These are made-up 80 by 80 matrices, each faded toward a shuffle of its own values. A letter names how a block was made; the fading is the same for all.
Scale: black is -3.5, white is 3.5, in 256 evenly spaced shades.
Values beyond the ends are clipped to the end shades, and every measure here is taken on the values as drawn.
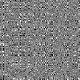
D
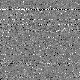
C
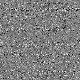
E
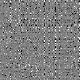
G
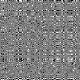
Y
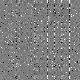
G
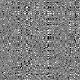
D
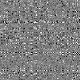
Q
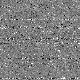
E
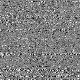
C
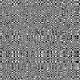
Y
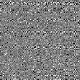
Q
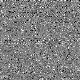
E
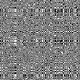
Y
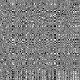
Y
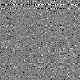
Q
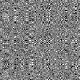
D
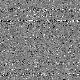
E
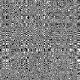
D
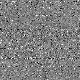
E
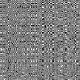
Y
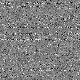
E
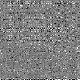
Q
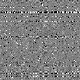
Q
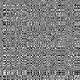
Y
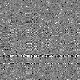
Q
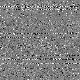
C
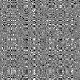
Y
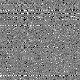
Q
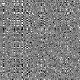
D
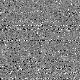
E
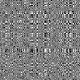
Y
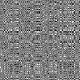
Y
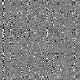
G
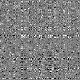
Q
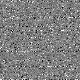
E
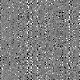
G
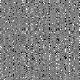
G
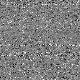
E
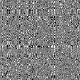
D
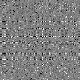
Q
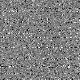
E
